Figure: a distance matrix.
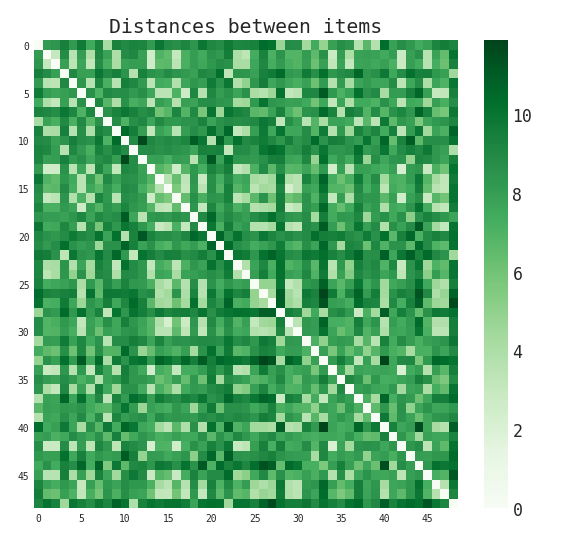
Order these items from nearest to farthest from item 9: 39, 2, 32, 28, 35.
2, 32, 35, 39, 28
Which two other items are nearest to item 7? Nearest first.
35, 21
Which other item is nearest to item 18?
12
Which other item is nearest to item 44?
41
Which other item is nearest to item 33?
37
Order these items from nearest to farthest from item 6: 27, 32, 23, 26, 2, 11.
2, 23, 32, 11, 27, 26
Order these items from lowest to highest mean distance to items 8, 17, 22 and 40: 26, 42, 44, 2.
26, 2, 42, 44
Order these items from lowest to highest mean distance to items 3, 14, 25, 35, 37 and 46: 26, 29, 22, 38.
29, 26, 38, 22
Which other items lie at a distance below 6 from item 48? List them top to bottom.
3, 11, 22
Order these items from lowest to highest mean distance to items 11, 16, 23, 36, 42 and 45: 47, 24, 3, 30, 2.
2, 24, 47, 30, 3
